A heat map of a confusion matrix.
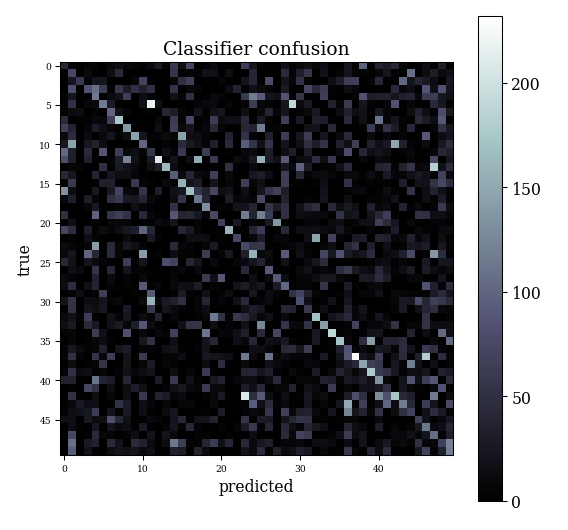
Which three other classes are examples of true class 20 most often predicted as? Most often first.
27, 40, 41
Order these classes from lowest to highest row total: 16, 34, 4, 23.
23, 34, 16, 4
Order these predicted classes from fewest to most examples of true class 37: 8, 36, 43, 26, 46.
8, 43, 36, 26, 46
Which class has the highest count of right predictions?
37
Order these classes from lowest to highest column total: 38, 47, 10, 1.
38, 10, 47, 1
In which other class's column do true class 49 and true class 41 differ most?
1
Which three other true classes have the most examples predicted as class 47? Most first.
13, 24, 42
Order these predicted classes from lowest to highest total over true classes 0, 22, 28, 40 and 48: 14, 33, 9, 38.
9, 33, 38, 14
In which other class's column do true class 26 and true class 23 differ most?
4
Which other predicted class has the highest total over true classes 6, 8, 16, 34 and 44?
48
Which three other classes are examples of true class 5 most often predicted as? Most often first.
11, 29, 42
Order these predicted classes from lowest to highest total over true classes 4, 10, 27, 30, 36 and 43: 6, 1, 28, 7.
6, 7, 28, 1
